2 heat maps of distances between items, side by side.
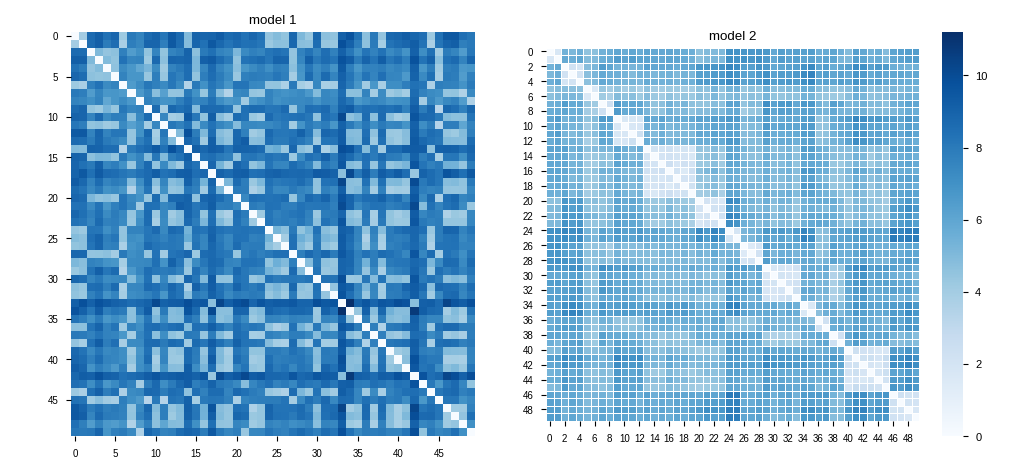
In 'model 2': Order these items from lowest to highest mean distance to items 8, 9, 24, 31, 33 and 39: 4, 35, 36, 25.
36, 25, 35, 4
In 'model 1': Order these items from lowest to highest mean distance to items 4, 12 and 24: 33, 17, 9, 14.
9, 14, 17, 33
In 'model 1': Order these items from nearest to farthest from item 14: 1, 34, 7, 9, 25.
1, 25, 7, 9, 34
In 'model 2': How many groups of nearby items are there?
15
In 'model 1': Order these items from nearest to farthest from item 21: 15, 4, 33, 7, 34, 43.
43, 4, 7, 15, 34, 33
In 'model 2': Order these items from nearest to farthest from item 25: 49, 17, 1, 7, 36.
36, 17, 7, 1, 49
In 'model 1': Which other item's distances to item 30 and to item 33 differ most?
34
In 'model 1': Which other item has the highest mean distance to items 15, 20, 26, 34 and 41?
33
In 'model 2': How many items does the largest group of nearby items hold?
7
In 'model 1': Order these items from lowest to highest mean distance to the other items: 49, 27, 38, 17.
38, 27, 49, 17
